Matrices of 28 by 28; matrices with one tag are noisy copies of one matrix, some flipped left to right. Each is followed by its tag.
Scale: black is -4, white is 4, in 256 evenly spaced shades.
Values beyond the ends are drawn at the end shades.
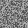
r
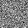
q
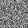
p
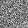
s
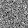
s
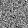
q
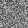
r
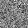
p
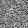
p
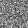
r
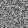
r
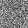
r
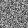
r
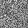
p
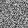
s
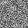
p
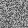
r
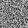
r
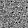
r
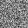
s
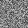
p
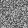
q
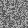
r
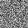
r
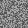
p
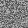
r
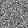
s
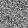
q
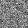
p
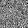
p
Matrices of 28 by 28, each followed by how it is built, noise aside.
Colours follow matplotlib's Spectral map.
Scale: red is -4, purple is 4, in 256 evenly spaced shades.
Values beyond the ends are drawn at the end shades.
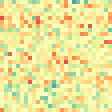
blocks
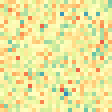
noise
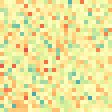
Toeplitz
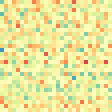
repeating columns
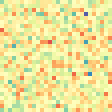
noise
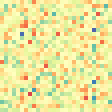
repeating rows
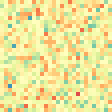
noise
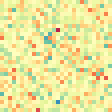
Toeplitz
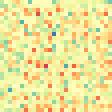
blocks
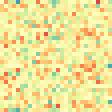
repeating rows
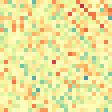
Toeplitz
